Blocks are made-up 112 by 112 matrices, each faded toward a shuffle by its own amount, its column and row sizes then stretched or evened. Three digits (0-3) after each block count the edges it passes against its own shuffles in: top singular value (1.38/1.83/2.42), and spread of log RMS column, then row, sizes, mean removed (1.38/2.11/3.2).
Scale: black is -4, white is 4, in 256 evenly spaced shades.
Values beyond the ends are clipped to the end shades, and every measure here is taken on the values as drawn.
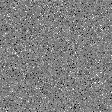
1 0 0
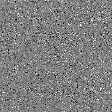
0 1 1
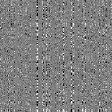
3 3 1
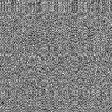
3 0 1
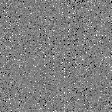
0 2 1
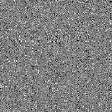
2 2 1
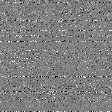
0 0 3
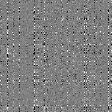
3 3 2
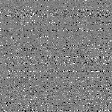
2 1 3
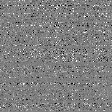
0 1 3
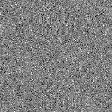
2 1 0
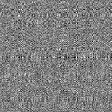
3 2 2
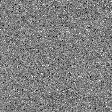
0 0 1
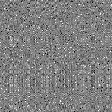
3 0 0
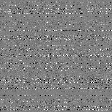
0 1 3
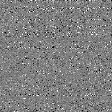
2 1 2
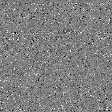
0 0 2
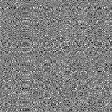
3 0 2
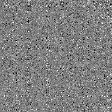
1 2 1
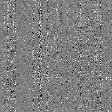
2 3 1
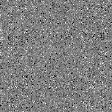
1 2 1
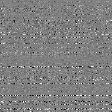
2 1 3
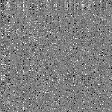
2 2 1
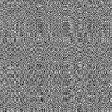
3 1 0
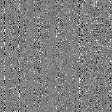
2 3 1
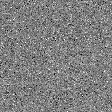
1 0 0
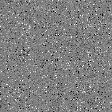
0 1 1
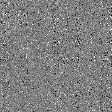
0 2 1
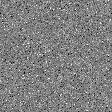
0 0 0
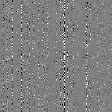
3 3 0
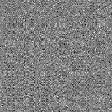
3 1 0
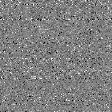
2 0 2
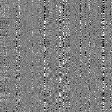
3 3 0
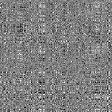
3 2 2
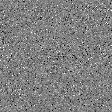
1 0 1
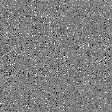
2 2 1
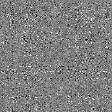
0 2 2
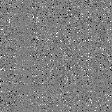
1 2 2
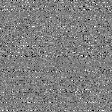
0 0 3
